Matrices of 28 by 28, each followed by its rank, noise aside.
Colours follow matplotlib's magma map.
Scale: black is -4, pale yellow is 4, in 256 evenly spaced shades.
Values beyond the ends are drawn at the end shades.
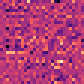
five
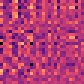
three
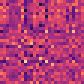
three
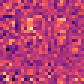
five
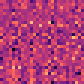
five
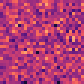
six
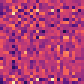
three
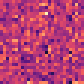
six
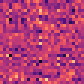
five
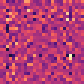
four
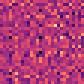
four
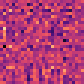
four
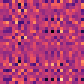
three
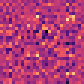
five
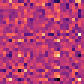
three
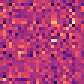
five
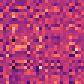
three
